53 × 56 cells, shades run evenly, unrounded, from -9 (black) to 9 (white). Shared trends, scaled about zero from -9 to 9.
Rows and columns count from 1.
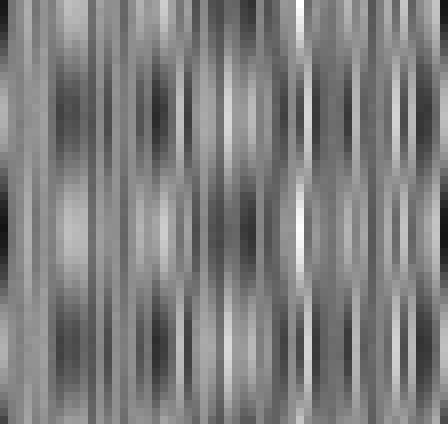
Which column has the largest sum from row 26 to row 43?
38
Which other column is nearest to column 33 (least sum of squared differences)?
3
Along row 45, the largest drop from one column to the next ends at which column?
40
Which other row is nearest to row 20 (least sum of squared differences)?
49
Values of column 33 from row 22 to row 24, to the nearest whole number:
0 0 0
